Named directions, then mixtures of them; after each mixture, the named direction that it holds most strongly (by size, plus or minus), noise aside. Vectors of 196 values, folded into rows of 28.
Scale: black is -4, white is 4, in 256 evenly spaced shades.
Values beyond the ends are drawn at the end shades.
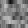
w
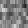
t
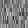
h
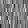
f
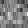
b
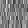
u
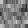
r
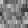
r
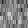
b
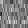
f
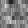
w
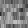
b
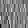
f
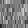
h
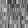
u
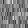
h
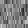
h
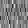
f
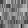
r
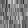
u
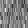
u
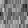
r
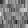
r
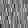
f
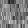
w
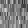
u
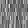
u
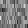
t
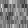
t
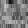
w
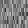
h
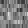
b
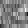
r
